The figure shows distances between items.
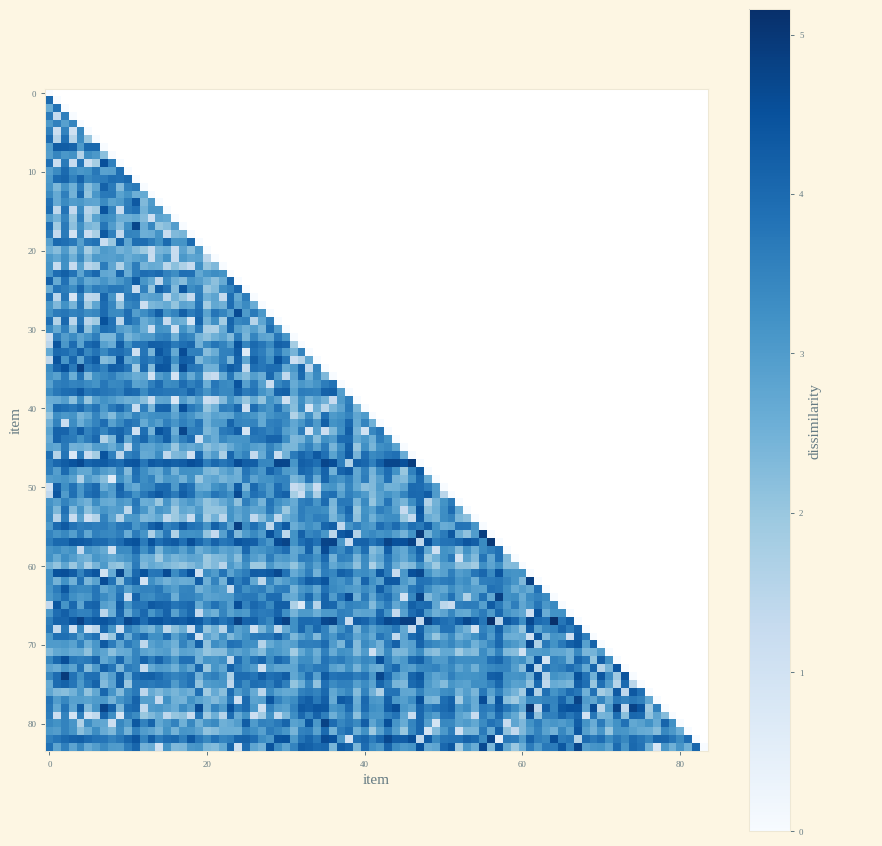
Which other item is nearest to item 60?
71
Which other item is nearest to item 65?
32
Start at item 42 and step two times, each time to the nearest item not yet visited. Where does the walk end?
76
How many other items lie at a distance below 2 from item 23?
4
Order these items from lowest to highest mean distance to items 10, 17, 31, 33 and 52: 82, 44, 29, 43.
44, 43, 29, 82
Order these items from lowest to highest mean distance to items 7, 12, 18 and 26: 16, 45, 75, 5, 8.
5, 16, 45, 8, 75
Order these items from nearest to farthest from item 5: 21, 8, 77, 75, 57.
21, 77, 8, 75, 57
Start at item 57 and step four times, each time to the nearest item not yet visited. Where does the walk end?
47
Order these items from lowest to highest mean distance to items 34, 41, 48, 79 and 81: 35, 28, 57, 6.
6, 28, 35, 57
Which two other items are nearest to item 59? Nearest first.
52, 81
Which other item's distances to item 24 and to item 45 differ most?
64
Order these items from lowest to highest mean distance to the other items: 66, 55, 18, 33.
18, 66, 33, 55
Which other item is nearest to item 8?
49
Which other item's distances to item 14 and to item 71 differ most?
41
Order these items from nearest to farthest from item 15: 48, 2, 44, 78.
78, 48, 2, 44
